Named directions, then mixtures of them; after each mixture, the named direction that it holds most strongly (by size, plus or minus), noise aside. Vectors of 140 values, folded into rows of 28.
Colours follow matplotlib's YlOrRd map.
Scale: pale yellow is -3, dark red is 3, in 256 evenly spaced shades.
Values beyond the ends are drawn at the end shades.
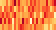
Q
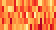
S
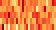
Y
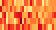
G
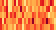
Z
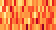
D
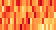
S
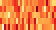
Y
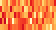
Q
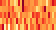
Y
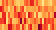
G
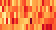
Q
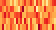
Y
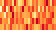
D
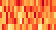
G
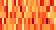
Z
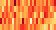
Q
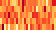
Y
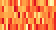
S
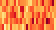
Z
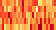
S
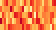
G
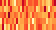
Y
